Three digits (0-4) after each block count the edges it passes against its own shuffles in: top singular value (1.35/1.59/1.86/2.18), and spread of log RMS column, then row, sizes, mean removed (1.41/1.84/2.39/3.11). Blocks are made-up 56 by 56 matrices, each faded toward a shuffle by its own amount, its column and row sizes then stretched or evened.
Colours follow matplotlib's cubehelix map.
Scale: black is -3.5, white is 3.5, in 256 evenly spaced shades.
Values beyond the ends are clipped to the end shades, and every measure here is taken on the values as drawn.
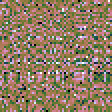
4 0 2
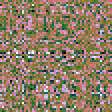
4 2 3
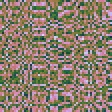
4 1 0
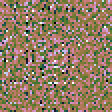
2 2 1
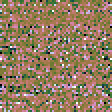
1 1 3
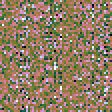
2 3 0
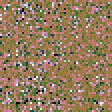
0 2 2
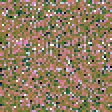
1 0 0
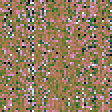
3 3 0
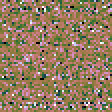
1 0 3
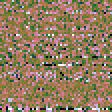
3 0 3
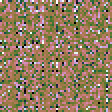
1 3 2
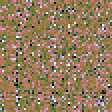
1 2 0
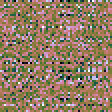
4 2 3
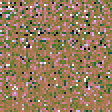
0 1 2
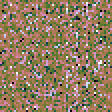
1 2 0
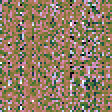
3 4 1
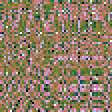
4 0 1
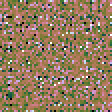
1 1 2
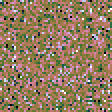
1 0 1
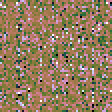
0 3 0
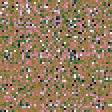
1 1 2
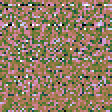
3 0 3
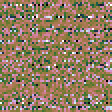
3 0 4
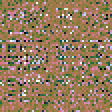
3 1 3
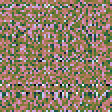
4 0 3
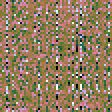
4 4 0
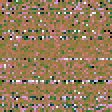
3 0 4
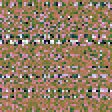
4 0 4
